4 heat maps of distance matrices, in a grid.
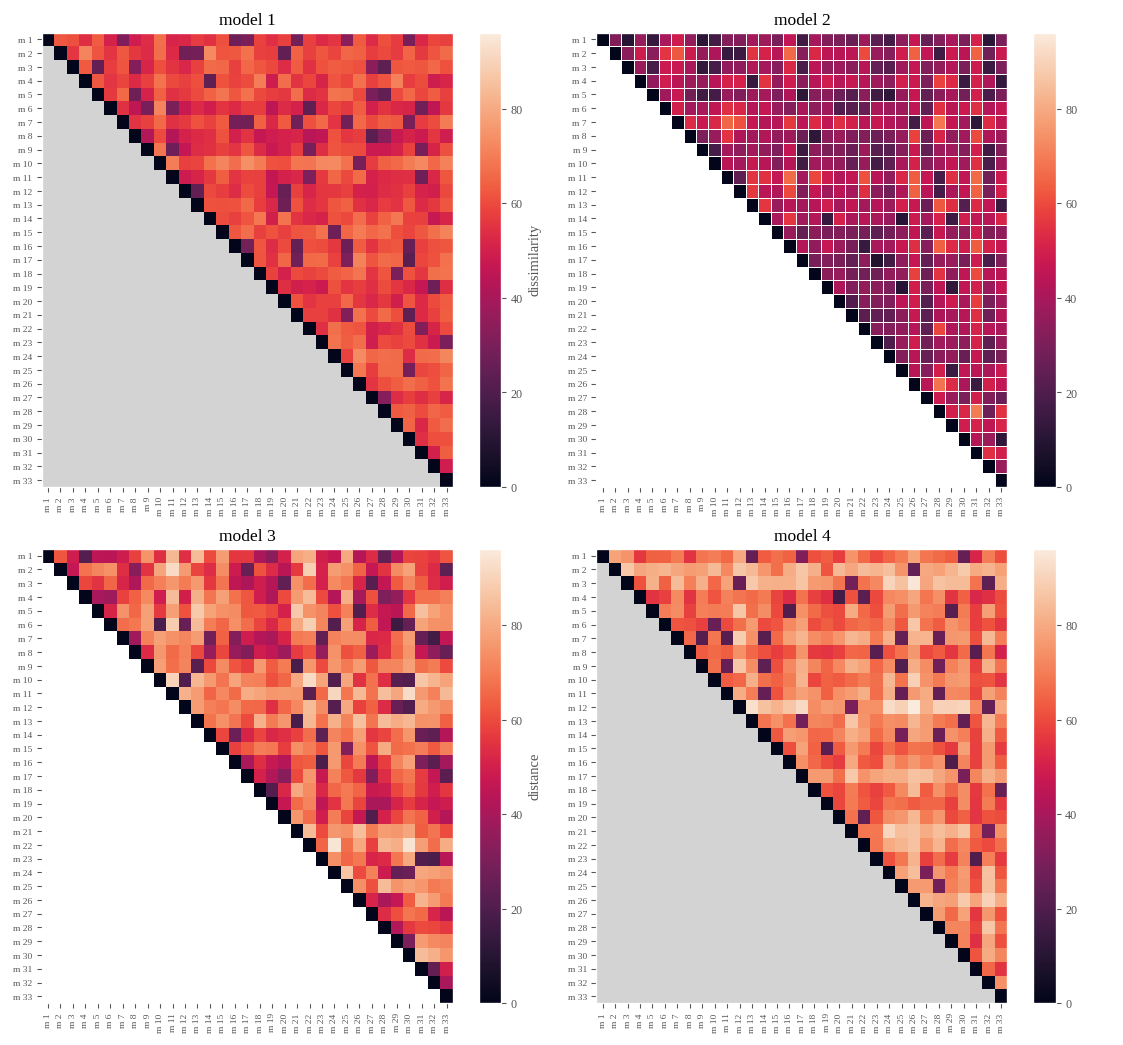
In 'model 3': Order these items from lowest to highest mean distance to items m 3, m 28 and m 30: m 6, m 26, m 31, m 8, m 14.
m 6, m 26, m 8, m 14, m 31
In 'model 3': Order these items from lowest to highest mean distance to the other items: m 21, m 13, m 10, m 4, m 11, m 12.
m 4, m 12, m 10, m 21, m 13, m 11
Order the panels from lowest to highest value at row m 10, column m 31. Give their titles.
model 2, model 4, model 1, model 3
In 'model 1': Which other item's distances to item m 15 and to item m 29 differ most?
m 24
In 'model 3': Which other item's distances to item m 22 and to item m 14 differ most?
m 31
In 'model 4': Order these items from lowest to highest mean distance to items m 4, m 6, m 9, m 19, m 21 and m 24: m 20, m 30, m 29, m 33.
m 20, m 33, m 29, m 30
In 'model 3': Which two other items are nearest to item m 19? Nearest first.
m 18, m 1
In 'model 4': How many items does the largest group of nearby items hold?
6
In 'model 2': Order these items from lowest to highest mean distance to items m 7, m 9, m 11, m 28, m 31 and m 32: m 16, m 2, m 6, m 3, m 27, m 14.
m 3, m 2, m 27, m 14, m 6, m 16
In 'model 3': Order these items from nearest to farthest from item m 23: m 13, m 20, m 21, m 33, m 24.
m 33, m 20, m 21, m 13, m 24
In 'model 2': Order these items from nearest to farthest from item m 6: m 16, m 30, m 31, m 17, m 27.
m 27, m 16, m 17, m 30, m 31
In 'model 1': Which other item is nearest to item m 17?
m 30
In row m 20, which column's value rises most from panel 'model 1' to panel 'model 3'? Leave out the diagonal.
m 13
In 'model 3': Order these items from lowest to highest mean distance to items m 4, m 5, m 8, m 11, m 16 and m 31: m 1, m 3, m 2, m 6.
m 1, m 3, m 2, m 6
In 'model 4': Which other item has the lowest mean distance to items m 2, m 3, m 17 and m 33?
m 1
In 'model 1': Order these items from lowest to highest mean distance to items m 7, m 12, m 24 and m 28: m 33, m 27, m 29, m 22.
m 27, m 22, m 29, m 33
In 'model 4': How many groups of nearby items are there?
11
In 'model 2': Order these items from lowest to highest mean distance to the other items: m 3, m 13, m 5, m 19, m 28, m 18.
m 5, m 3, m 19, m 18, m 13, m 28
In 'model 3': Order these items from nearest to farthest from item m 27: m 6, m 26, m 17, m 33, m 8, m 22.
m 17, m 8, m 33, m 26, m 22, m 6
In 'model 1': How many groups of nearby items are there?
10
